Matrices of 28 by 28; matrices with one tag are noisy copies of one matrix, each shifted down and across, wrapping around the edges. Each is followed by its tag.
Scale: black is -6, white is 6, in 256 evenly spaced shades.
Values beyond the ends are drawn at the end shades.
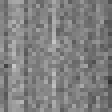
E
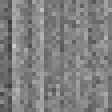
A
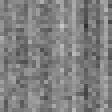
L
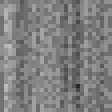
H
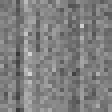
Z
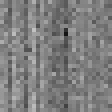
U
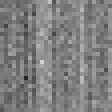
E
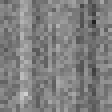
H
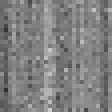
H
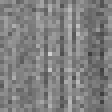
U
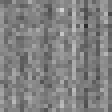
L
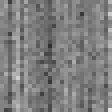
U
